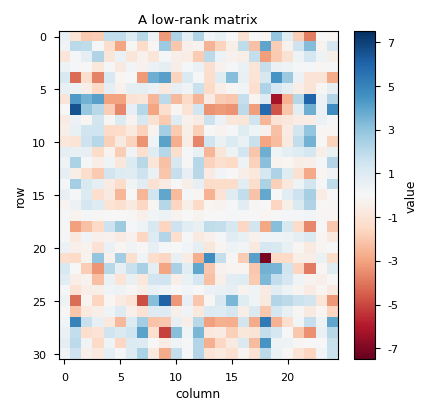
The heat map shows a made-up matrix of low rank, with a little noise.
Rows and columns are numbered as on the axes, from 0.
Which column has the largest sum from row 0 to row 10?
22
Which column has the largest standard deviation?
18
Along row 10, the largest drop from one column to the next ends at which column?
10
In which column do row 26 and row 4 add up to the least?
1
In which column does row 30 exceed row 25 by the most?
7
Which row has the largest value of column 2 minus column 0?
6
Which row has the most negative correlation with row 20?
2
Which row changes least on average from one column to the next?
17
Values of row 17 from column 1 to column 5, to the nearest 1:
0 0 0 0 0
